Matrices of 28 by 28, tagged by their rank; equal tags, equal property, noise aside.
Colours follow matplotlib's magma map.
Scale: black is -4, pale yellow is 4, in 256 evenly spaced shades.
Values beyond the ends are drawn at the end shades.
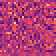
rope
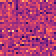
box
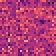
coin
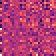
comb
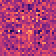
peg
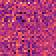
rope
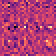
comb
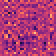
peg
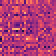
comb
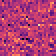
box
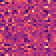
peg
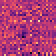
peg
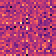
peg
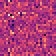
coin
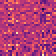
rope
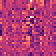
comb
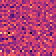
peg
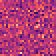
comb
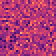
coin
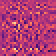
comb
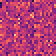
box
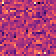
rope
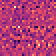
rope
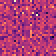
coin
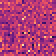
coin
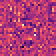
box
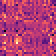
peg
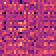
comb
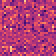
peg
